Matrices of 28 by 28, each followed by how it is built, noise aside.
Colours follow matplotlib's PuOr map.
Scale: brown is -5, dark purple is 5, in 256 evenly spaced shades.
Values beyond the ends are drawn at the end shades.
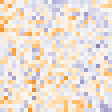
smooth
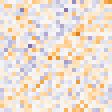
Hankel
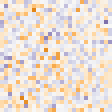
noise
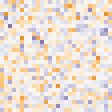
noise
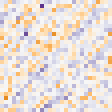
Hankel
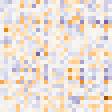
low rank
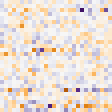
uneven rows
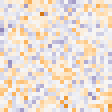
smooth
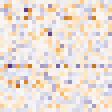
uneven rows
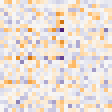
low rank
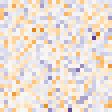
noise
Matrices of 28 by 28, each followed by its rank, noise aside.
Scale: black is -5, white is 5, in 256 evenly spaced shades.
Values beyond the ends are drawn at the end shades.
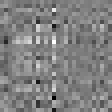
two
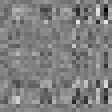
two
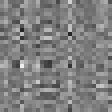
three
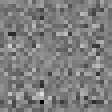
six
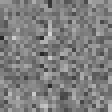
eight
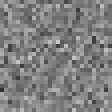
eight
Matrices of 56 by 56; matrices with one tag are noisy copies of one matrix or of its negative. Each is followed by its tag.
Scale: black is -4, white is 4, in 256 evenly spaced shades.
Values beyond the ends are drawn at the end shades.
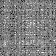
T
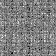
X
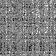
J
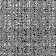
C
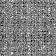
X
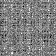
X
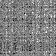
J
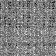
C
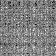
C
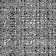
T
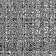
J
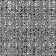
C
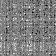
J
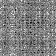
T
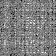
T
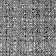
J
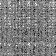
C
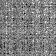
J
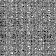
X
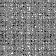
X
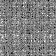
X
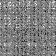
C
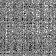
J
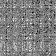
J
